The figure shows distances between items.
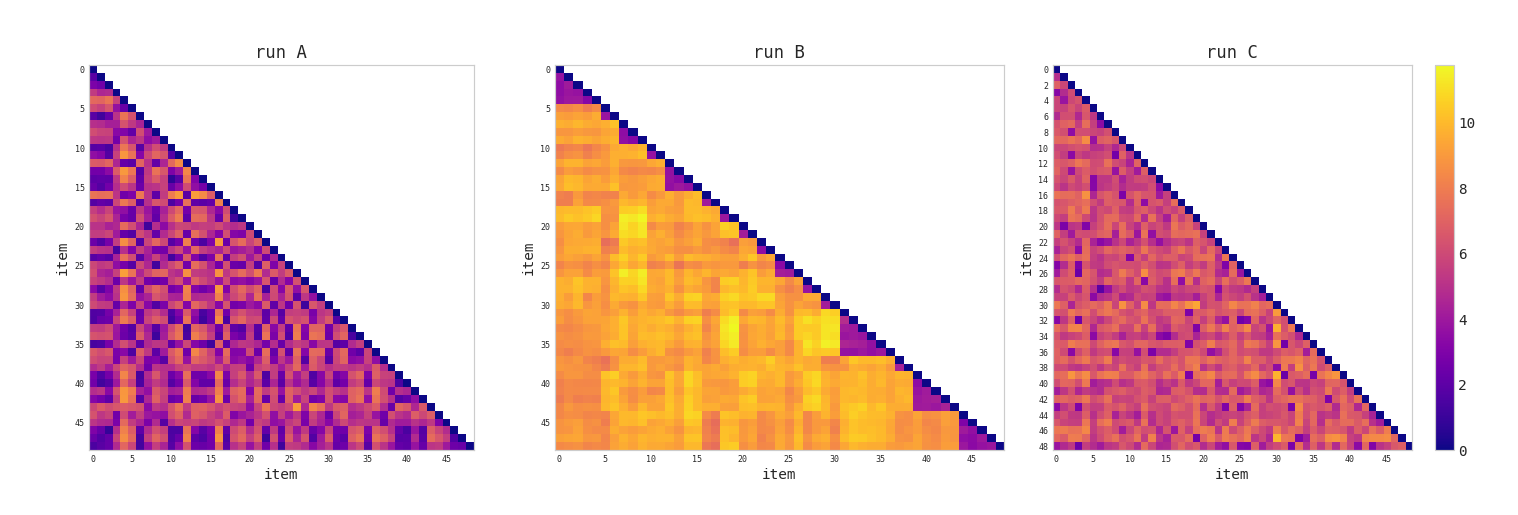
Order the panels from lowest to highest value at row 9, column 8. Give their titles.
run B, run A, run C
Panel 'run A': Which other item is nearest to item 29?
26
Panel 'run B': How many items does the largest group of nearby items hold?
6
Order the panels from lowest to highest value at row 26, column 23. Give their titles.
run C, run A, run B
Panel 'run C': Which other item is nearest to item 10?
24
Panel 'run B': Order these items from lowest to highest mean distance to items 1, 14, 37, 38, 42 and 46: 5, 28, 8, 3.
3, 5, 8, 28
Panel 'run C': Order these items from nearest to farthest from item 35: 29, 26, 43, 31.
31, 29, 43, 26
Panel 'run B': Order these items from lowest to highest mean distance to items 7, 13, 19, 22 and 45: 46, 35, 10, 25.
46, 25, 10, 35
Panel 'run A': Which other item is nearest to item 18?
19
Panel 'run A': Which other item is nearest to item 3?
23
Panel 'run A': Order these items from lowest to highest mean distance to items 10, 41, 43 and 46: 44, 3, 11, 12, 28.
11, 28, 3, 44, 12
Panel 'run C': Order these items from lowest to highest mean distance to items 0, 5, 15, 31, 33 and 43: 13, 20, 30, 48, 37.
48, 20, 13, 37, 30
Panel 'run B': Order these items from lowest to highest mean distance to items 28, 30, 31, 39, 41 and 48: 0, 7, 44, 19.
44, 0, 7, 19
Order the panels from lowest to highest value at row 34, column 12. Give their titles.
run A, run C, run B
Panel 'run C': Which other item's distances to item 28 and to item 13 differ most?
6
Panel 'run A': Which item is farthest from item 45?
4
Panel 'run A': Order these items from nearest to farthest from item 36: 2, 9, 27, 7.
27, 9, 7, 2
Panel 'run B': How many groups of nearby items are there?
16
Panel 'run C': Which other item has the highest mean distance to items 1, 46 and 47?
30
